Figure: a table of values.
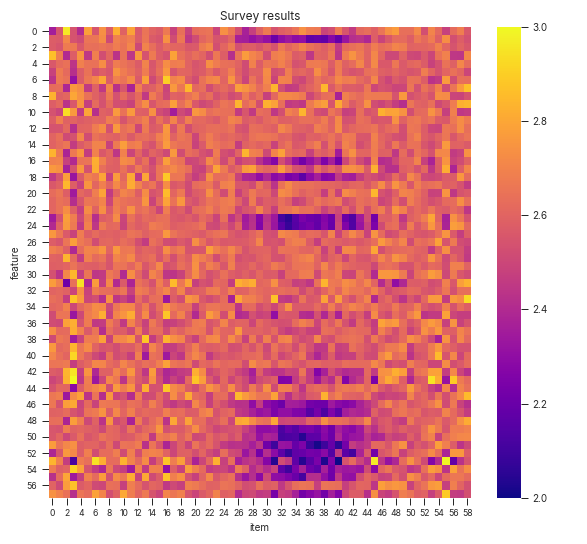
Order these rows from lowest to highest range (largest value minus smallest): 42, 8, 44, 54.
8, 44, 42, 54
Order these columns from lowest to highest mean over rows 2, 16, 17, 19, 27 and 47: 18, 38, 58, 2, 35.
38, 35, 58, 2, 18
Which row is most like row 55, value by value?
18
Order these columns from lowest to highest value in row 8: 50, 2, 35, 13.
13, 50, 2, 35
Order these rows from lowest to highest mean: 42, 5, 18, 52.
52, 18, 42, 5
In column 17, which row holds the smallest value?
10
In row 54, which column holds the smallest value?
33
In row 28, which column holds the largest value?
2
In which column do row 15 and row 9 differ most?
40
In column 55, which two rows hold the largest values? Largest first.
53, 57
